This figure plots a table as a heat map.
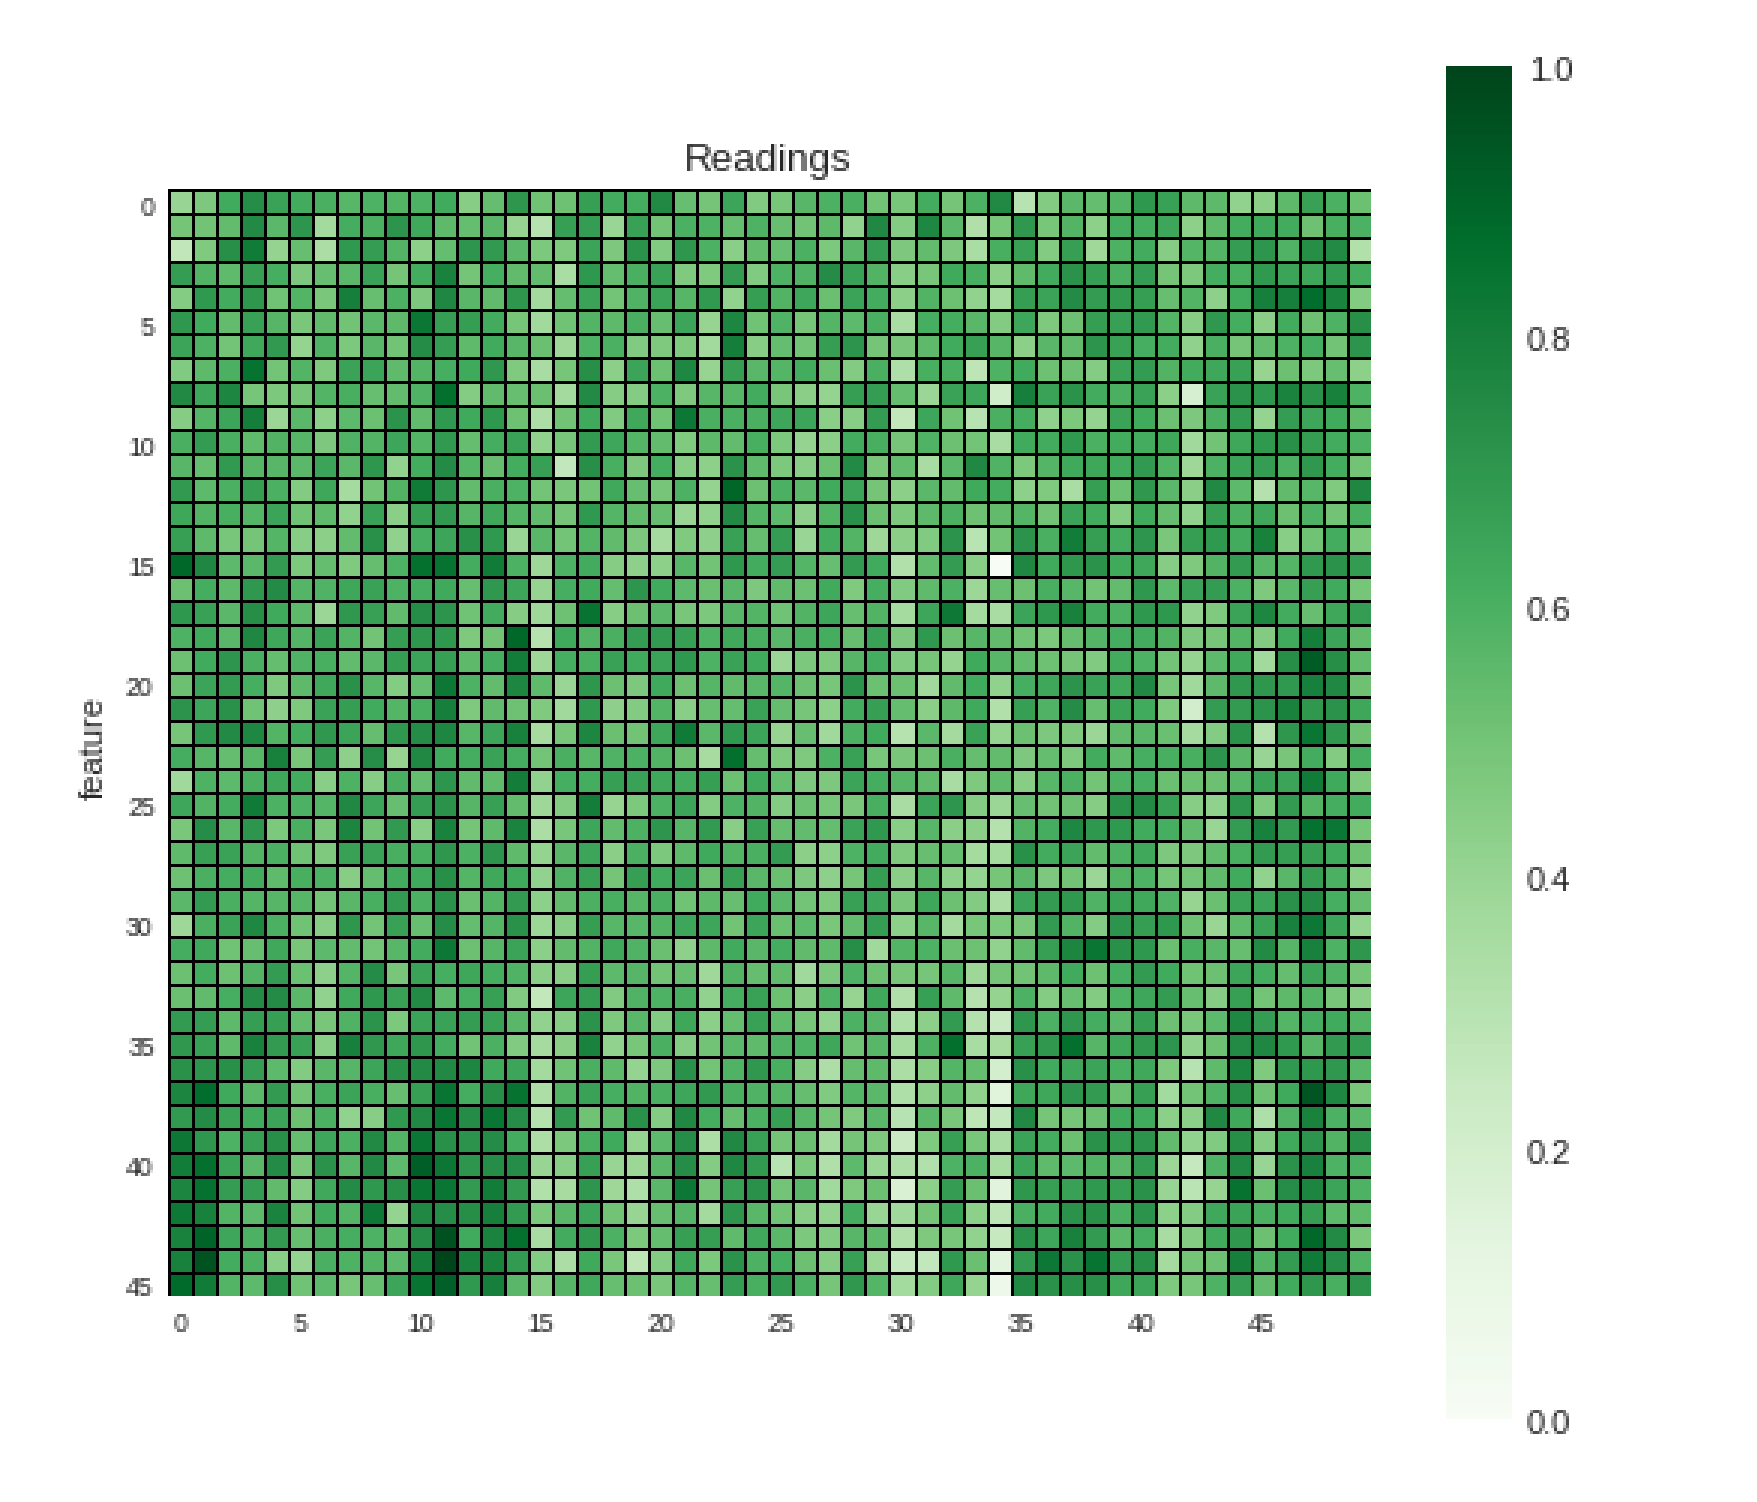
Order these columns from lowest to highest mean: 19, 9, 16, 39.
16, 19, 9, 39
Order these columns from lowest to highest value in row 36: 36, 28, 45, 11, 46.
45, 28, 36, 46, 11
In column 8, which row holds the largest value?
42
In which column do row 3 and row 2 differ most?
0
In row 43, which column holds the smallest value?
34
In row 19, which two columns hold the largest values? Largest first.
47, 14
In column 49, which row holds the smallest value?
2
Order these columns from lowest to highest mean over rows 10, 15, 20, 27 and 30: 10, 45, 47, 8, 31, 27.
27, 31, 8, 10, 45, 47
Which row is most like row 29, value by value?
10
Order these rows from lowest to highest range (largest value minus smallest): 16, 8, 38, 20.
16, 20, 38, 8
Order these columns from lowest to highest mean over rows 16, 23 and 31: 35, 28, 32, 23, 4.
35, 32, 28, 23, 4
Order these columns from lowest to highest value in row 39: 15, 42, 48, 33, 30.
30, 15, 42, 33, 48
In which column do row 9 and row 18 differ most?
14
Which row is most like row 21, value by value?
8
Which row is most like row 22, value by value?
19
